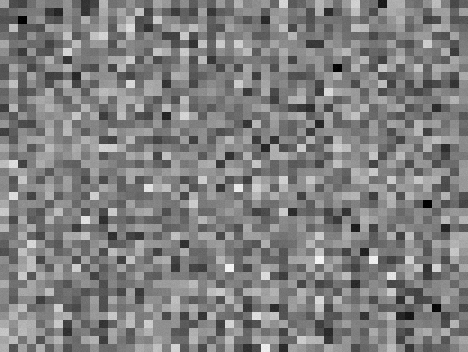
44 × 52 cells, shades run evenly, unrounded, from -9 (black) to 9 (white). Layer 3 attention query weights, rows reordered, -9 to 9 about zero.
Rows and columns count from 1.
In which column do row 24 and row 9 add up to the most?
43
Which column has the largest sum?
15
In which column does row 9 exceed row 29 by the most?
40
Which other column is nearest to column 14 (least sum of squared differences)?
9
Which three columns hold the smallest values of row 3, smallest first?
3, 30, 48
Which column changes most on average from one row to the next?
36
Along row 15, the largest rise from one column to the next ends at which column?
20
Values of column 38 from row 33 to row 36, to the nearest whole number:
3 0 2 -1
